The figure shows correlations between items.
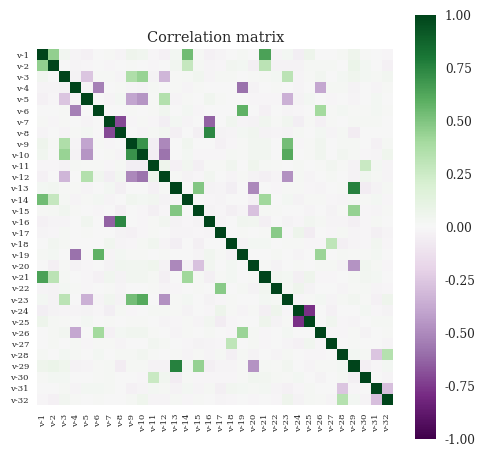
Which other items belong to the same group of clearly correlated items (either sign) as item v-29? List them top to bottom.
v-13, v-15, v-20
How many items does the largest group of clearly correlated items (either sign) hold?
6
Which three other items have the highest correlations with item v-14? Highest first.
v-1, v-21, v-2
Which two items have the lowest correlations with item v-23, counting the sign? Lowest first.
v-12, v-5
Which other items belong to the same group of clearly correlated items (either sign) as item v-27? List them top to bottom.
v-18
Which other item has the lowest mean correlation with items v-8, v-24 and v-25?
v-7
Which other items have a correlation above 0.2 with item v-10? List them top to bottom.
v-3, v-9, v-23
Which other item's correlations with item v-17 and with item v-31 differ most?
v-22
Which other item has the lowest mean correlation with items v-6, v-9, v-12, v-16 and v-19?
v-4
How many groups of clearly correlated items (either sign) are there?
10
